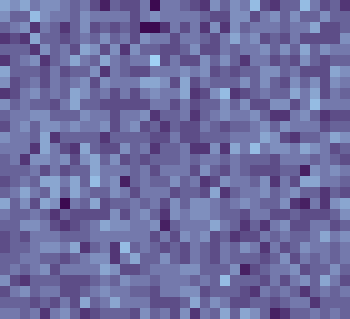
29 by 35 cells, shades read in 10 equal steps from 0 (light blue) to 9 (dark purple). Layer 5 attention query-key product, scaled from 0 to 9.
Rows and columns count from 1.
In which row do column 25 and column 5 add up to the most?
6
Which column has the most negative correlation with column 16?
2
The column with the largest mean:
7
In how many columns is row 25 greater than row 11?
12
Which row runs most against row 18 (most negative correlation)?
26
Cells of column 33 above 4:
15
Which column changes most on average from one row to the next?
31
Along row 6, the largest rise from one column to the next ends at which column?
17
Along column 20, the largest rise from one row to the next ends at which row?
29
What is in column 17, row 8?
3
